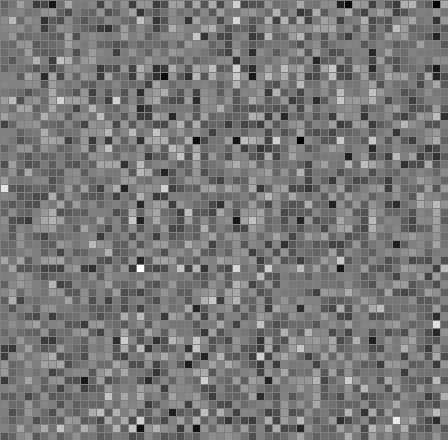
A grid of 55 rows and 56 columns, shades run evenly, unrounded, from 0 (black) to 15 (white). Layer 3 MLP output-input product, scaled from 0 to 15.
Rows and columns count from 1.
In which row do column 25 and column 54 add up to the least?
54
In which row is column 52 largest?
1
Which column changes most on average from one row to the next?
18
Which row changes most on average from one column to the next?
10
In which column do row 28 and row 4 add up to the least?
30
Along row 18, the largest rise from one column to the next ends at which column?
31
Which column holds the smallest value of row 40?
55
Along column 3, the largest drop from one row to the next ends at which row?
34
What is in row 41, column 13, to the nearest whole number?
9
